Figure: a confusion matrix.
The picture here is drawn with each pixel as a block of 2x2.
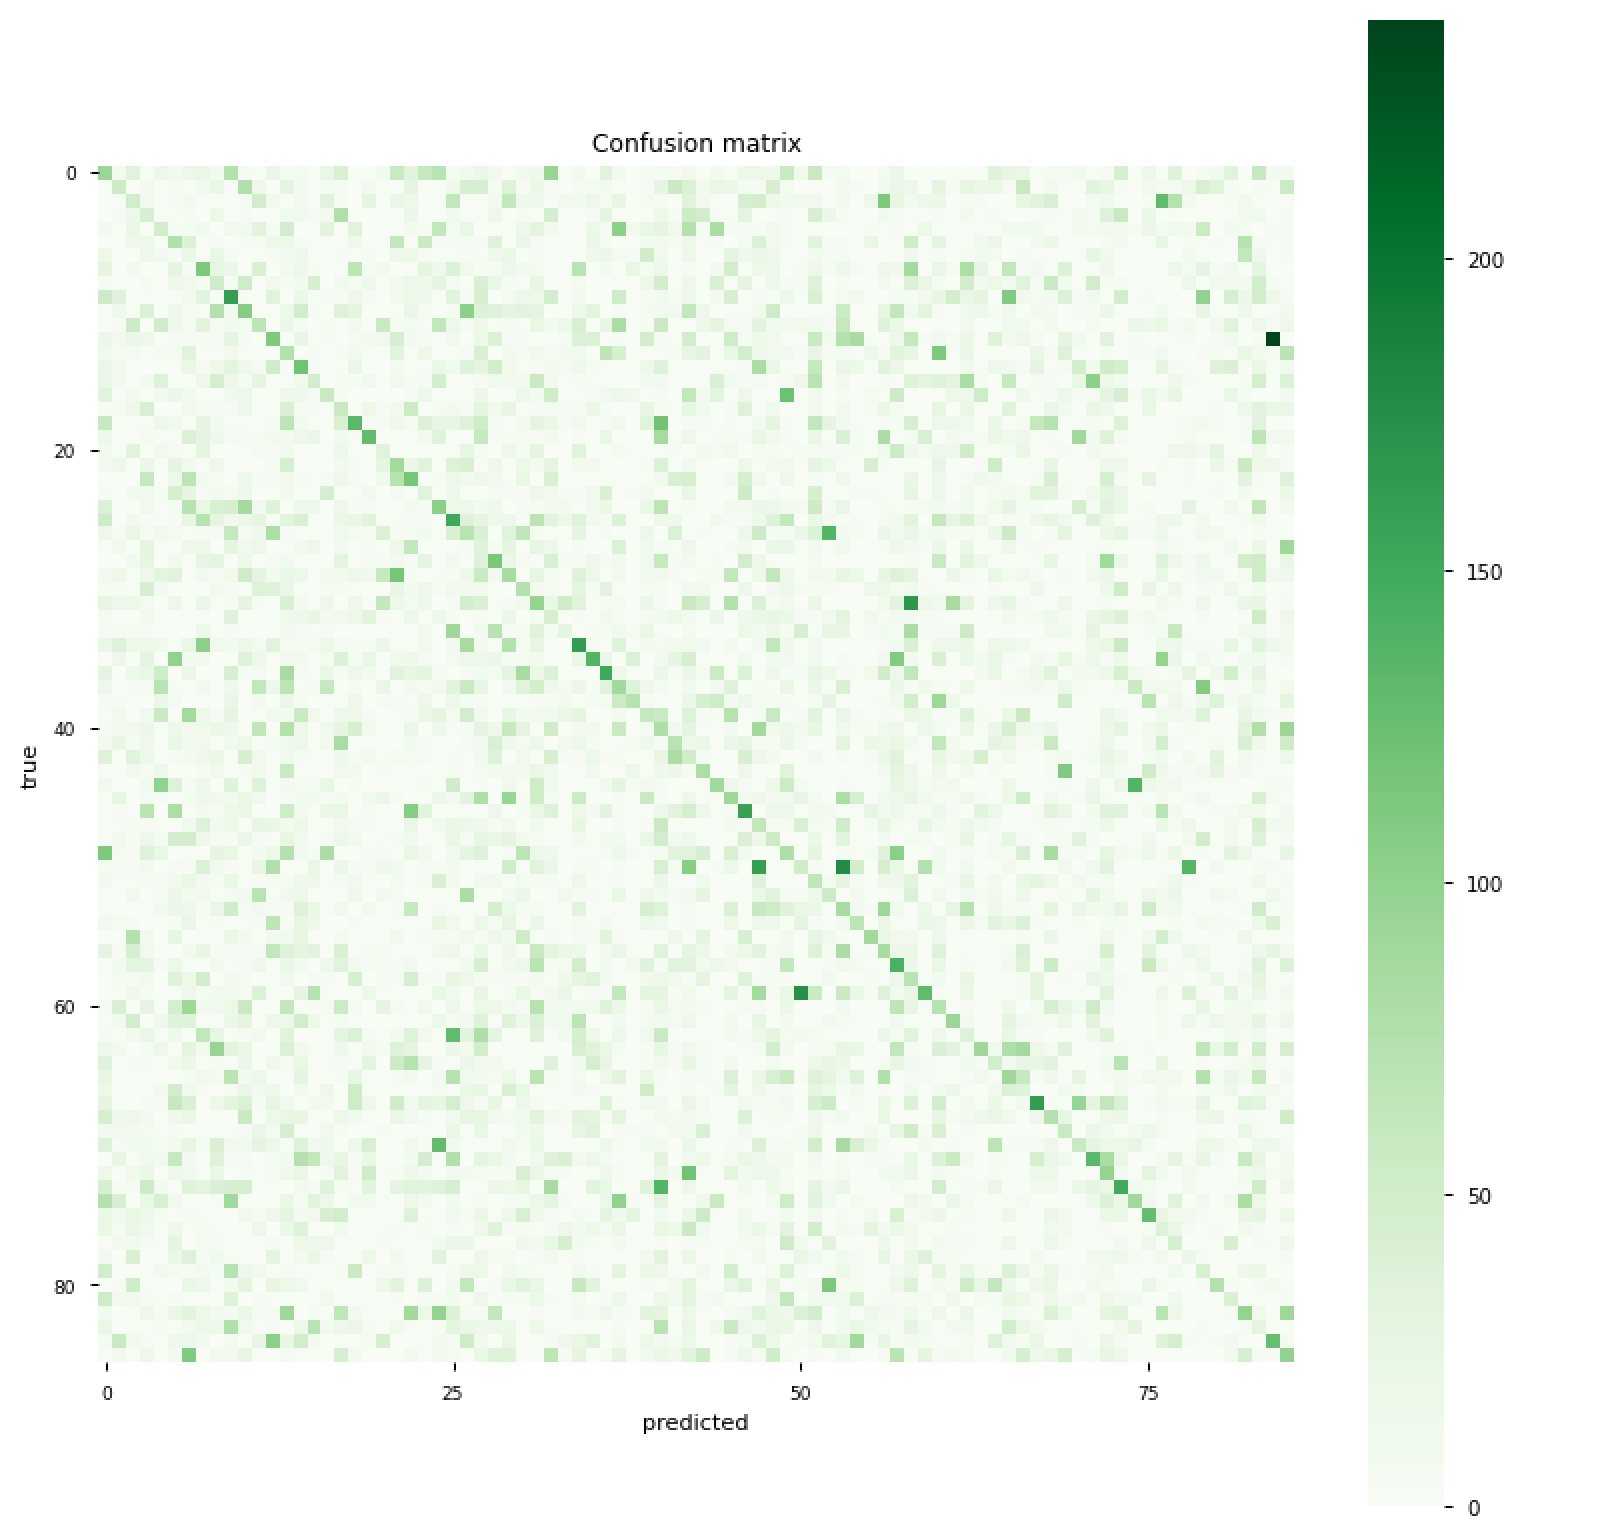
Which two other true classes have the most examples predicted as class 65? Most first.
9, 63
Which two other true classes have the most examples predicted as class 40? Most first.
73, 18
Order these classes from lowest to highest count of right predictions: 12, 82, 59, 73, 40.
40, 82, 12, 59, 73
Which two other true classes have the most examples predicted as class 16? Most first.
49, 37
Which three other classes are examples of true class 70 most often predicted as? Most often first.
24, 53, 64
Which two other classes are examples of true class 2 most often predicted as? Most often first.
76, 56
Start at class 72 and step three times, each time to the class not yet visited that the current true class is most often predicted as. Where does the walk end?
17
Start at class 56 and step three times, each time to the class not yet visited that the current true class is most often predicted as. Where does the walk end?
25
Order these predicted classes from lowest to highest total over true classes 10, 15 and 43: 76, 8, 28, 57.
76, 28, 57, 8
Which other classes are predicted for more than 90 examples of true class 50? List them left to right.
42, 47, 53, 78
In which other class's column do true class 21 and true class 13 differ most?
60
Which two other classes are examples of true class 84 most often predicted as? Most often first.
12, 54
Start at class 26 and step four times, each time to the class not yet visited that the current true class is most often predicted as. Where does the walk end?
79
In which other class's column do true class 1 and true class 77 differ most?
10
